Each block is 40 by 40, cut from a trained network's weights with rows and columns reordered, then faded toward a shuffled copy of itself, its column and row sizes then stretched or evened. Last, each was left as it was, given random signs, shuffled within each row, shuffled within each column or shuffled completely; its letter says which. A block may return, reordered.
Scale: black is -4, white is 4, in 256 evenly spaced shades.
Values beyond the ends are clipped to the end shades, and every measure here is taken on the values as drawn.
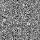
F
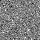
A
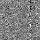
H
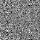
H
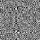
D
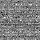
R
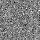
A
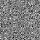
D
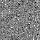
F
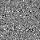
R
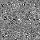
R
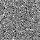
F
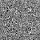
F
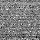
R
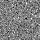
A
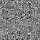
H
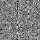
F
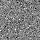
A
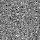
F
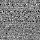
R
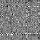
D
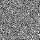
F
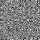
D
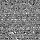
R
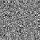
D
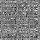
D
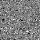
R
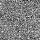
R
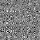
D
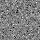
A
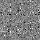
H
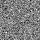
A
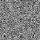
D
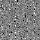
F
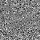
R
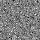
A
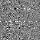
H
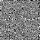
H
